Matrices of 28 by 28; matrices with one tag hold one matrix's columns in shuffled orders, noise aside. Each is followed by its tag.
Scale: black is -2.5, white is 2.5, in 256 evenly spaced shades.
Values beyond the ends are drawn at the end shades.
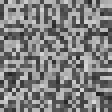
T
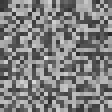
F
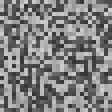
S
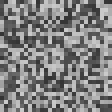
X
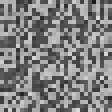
X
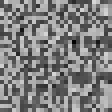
S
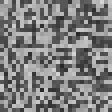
X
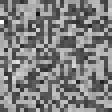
X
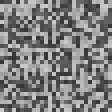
X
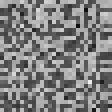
T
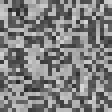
X
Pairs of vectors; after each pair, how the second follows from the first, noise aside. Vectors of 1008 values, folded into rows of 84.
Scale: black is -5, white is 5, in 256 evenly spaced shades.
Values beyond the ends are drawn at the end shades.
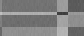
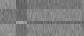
reversed, negated, shrunk.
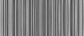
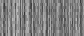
wrapped around.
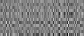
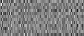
wrapped around.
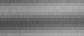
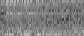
wrapped around, negated, partly zeroed.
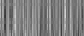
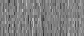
wrapped around, negated, partly zeroed.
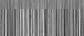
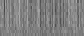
reversed, negated, shrunk.
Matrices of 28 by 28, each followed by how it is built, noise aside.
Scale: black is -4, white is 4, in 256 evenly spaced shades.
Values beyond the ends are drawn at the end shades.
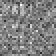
blocks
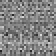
repeating columns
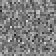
repeating columns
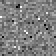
sparse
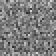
repeating columns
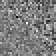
upper triangular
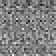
repeating columns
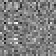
low rank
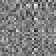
low rank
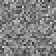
repeating columns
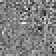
upper triangular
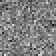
noise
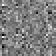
low rank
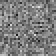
blocks
